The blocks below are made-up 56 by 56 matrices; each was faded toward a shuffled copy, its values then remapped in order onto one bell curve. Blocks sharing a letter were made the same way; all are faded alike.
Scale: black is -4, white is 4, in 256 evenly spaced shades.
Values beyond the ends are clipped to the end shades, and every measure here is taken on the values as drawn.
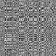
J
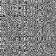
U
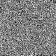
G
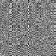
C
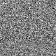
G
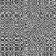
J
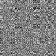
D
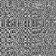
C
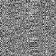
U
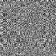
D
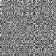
U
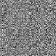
U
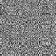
D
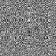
D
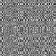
J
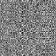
U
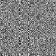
U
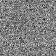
G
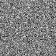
G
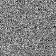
G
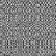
J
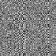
C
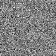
G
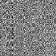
U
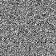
G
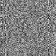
U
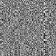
U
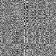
U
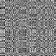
J
